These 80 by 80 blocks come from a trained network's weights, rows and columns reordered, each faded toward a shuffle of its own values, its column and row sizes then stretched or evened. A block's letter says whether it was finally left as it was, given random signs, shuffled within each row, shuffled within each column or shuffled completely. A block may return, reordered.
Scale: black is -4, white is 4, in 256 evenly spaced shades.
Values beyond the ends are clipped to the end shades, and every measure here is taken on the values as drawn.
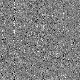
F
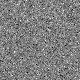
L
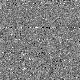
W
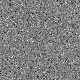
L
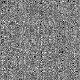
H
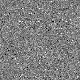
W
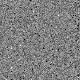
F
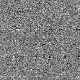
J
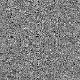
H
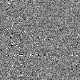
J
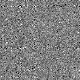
J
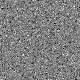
L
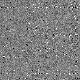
J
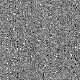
F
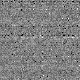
H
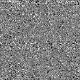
J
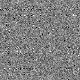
J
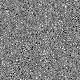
L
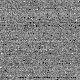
W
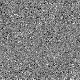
W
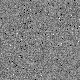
L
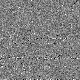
W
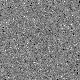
L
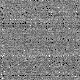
H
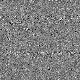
W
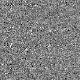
J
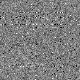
J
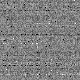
H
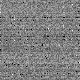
H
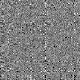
H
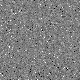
L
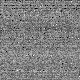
W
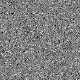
W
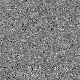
W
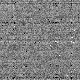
H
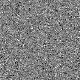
F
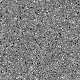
L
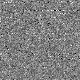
W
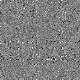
J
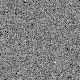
L
